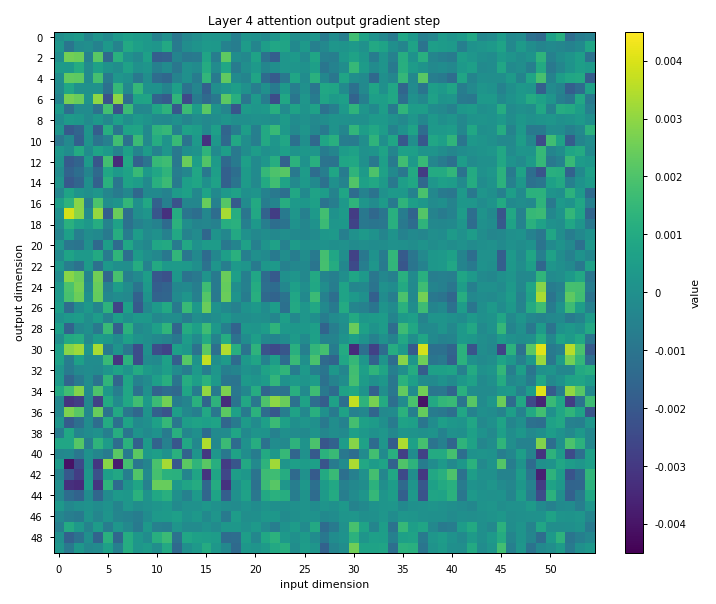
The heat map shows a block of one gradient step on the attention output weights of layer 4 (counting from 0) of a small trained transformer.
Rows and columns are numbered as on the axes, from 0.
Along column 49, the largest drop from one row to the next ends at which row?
35
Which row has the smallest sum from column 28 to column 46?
30
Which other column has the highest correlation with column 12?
18
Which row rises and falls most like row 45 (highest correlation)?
20
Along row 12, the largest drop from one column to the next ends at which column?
6
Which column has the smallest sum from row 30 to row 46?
1
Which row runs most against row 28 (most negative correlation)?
21
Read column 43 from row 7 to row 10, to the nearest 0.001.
0 0 0 0
